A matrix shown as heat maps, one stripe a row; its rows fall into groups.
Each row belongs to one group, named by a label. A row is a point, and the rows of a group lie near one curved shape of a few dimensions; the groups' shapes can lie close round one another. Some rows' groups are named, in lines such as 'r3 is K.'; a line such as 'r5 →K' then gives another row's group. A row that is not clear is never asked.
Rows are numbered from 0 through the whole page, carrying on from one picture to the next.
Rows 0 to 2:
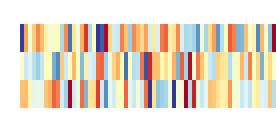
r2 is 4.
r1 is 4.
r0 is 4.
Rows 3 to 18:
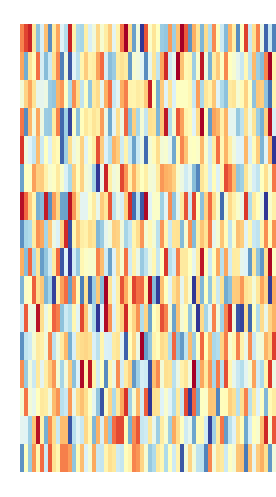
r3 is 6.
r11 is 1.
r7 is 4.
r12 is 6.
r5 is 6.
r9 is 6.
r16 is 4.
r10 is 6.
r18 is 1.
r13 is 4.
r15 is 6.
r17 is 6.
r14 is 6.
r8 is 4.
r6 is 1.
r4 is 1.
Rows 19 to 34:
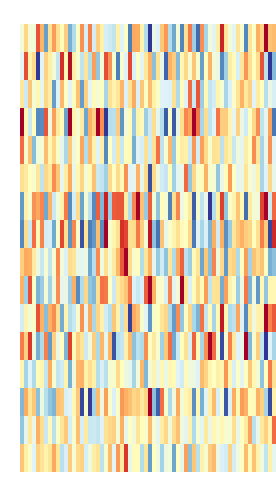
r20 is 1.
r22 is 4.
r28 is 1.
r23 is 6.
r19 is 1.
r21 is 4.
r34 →4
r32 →6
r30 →6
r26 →6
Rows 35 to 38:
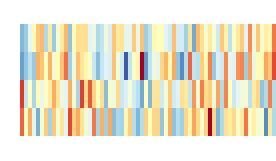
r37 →6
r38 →6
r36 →6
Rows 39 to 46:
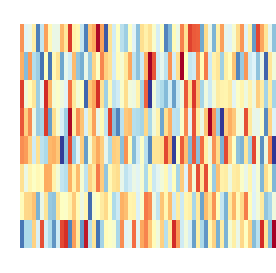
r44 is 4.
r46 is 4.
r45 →6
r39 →4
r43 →4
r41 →4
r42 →6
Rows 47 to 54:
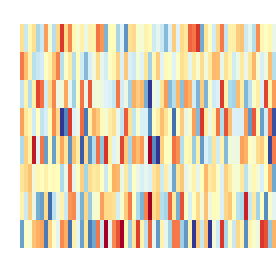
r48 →4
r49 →1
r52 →4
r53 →1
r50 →4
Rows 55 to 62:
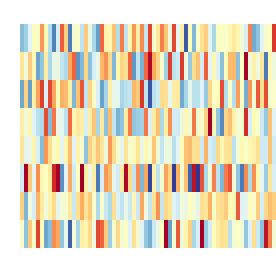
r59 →4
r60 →4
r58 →6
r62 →1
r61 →6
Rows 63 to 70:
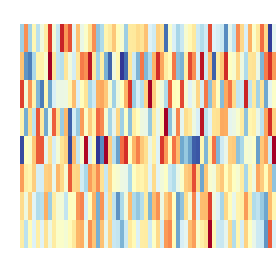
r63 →1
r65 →1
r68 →4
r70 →6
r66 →1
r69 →6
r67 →4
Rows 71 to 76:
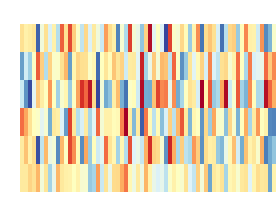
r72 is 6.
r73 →6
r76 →6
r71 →1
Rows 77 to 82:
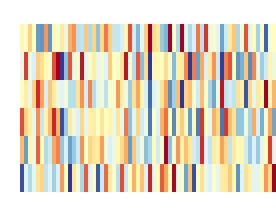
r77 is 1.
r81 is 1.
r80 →4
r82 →4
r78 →4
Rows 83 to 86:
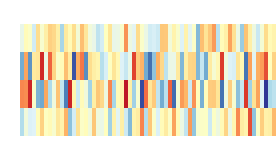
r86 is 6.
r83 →4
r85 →6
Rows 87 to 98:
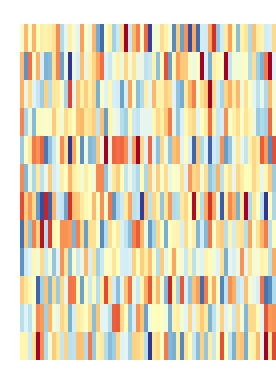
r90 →6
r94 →1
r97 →6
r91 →6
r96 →1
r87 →4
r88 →1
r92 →4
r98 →1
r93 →6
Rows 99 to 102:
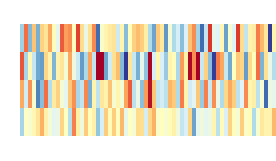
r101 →1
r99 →1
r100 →4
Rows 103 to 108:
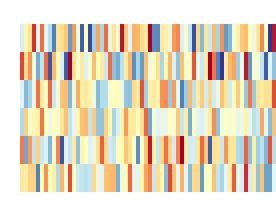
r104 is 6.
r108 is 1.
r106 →4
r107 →1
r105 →6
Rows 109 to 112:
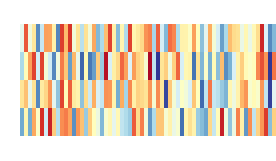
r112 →1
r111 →1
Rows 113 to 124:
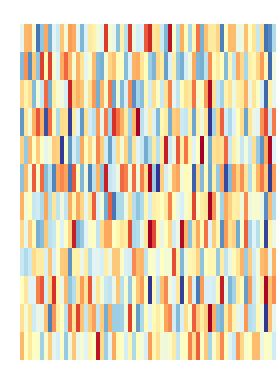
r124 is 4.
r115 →6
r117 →1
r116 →6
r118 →6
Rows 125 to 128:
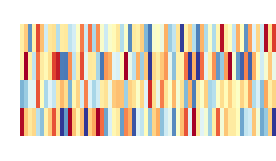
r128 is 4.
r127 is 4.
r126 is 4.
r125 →1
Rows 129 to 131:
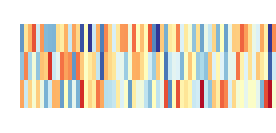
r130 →1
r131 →1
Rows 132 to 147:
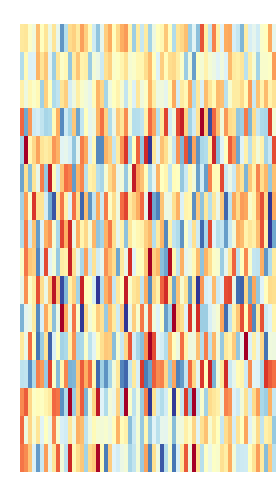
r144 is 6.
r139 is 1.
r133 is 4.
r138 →6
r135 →1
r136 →4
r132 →4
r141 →4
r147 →4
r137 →1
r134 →4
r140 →1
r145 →4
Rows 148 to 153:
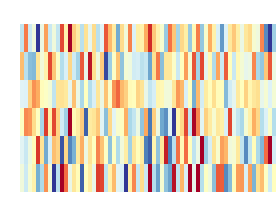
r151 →4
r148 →1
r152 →1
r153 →4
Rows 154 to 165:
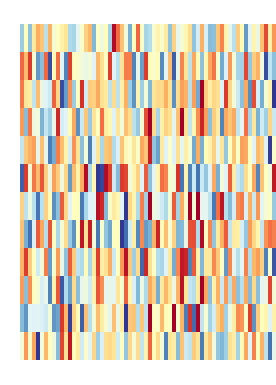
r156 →4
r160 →4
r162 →6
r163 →1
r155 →6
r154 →6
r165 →1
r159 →4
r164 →4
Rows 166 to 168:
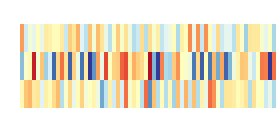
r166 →4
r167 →6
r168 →4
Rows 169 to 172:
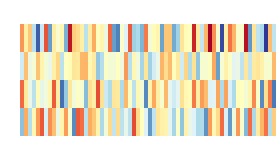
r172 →1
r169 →6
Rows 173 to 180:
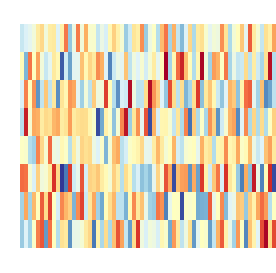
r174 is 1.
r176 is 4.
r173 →6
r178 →4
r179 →1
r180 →6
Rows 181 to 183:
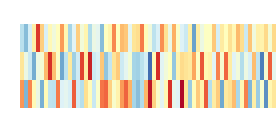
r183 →1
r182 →6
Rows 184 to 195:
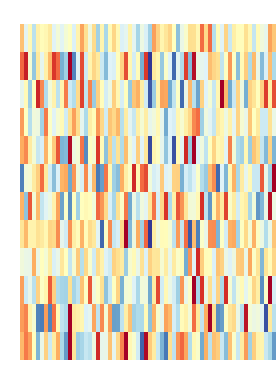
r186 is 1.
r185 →4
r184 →6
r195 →6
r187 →4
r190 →1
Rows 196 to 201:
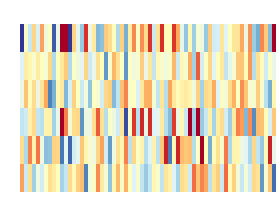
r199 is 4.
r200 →1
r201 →4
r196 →4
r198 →6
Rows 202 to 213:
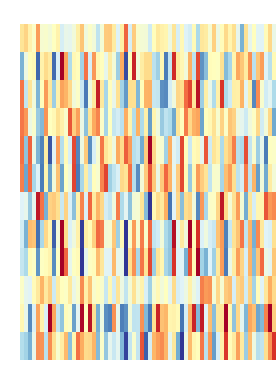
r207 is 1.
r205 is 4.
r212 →6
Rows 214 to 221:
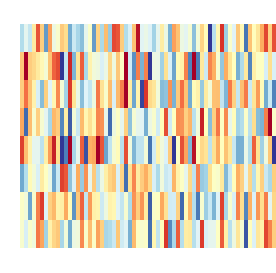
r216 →6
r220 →1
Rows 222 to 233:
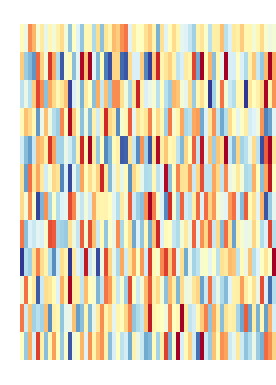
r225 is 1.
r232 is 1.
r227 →1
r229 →6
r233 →1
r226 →6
